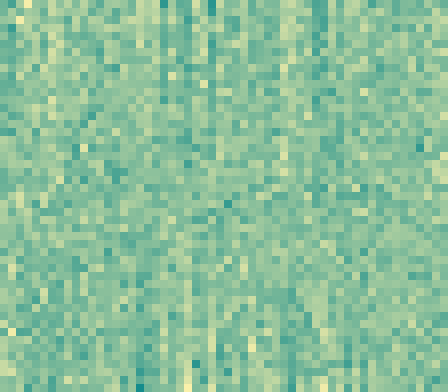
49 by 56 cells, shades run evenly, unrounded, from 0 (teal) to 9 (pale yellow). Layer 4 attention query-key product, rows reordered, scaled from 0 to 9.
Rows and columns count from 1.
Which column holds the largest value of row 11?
26
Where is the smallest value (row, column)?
49, 18
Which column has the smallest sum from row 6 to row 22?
24
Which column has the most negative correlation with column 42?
40
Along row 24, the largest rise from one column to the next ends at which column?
42
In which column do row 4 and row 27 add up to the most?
46
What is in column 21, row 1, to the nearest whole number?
1
